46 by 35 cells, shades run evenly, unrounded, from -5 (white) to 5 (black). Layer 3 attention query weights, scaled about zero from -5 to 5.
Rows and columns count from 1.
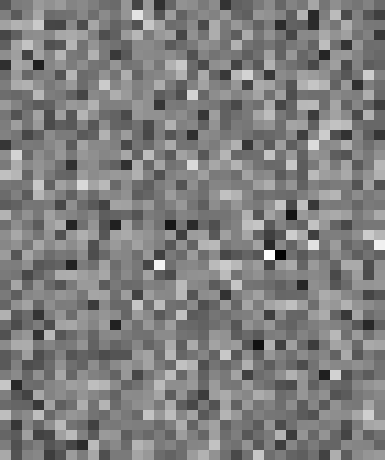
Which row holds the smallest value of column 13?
2
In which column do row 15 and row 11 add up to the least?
29
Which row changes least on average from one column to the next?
20
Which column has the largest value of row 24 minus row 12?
25
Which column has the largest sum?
26
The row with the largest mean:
14
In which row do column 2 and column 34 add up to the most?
33
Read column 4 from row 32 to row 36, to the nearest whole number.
3 0 3 0 2
